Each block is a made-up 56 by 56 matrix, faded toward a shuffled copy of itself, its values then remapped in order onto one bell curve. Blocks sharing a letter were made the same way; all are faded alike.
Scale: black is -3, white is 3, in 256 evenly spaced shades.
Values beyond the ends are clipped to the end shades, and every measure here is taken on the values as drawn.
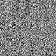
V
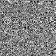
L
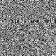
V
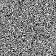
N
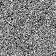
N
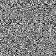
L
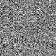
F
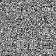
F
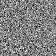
N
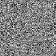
V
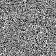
N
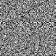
V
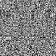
V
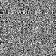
V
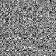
V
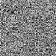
F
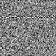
V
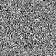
L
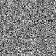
L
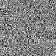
V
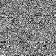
L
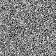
N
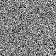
N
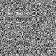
F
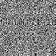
F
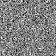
L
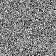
N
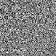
L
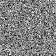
N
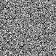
N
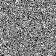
N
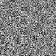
F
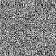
F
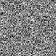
F
